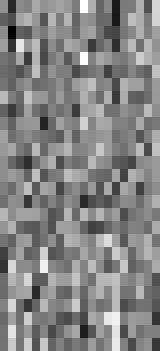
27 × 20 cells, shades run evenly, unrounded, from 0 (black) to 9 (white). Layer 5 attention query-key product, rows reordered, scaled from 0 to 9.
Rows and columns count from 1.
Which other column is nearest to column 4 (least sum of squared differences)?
14
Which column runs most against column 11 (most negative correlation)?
2
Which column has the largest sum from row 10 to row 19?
9
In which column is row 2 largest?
20
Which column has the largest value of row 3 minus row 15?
18
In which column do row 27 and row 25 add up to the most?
15
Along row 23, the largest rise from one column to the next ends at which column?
6
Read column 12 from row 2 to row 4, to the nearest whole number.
5 6 2
